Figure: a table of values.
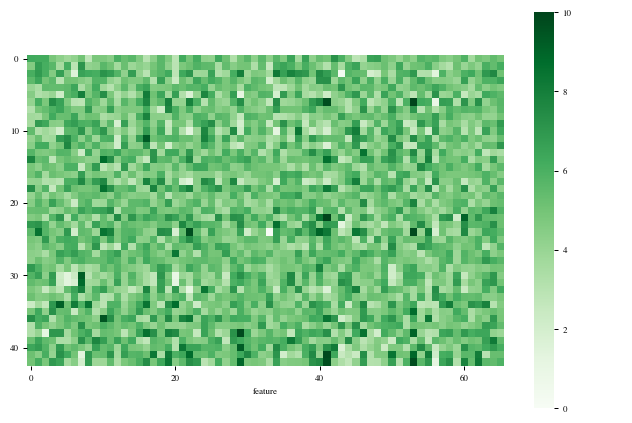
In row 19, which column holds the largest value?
37
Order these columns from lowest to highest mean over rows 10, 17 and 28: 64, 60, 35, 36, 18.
60, 36, 64, 35, 18
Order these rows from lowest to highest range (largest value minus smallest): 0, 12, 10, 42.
0, 12, 10, 42
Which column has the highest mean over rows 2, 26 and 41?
41
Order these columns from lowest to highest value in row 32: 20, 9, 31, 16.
31, 9, 20, 16
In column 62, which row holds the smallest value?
10
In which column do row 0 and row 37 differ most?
45
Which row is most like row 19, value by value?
16
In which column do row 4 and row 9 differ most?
35
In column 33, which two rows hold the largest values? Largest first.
34, 33
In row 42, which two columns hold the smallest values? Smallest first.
56, 7
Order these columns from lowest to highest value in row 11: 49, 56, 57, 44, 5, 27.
44, 56, 49, 57, 27, 5
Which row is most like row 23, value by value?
40
